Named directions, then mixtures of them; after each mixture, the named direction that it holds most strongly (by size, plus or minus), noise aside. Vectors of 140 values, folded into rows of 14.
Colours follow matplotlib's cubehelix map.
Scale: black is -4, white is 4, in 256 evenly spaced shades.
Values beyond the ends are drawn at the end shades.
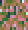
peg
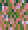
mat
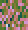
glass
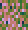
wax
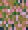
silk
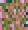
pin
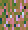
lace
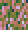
mat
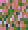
glass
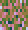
silk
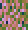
wax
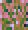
pin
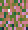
silk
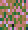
silk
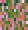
mat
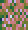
pin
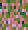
wax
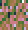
peg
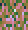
lace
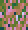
silk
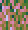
mat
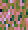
glass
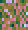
pin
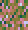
glass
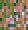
lace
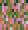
mat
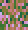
glass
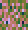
wax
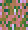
pin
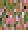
lace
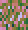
glass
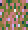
wax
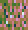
lace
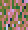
glass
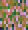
silk
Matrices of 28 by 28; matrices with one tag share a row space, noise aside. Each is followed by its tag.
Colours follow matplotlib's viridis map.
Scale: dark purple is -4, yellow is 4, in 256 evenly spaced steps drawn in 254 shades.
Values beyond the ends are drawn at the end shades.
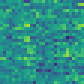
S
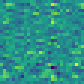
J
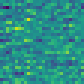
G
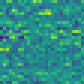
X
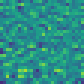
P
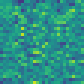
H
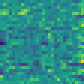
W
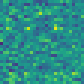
X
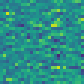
J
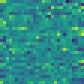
W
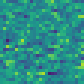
J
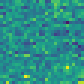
S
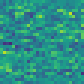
G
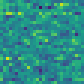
X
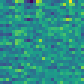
G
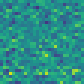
X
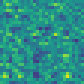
X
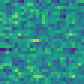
H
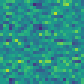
X
